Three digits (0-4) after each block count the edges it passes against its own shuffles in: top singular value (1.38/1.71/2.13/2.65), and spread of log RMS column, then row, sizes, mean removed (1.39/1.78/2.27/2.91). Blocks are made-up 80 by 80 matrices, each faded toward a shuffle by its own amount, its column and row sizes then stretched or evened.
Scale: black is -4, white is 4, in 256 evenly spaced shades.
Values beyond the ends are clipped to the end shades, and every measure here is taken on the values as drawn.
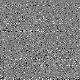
0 1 3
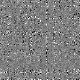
0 3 3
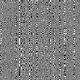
4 4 2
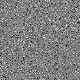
1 0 0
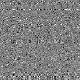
3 1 3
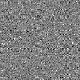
3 0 2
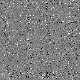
0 2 2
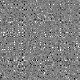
3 2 3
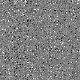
1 2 1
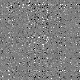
1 3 2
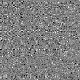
3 0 2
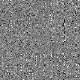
1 3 2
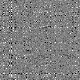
3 3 3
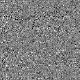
0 2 3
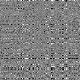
4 3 4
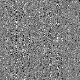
1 3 0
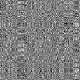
4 2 2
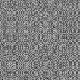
4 0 2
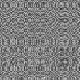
4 2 2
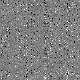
1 3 0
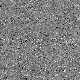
0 0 2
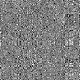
3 2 1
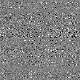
1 1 4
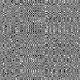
4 3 2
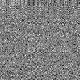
3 0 1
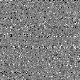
2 0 3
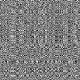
4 1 4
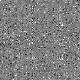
2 2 0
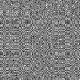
4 2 1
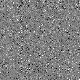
1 1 1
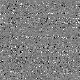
0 1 3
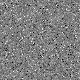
0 0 0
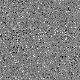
0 1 2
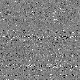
1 1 3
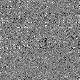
1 1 3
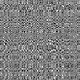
4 3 3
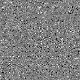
2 0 2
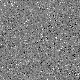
0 0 0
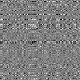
4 0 4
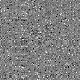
3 1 0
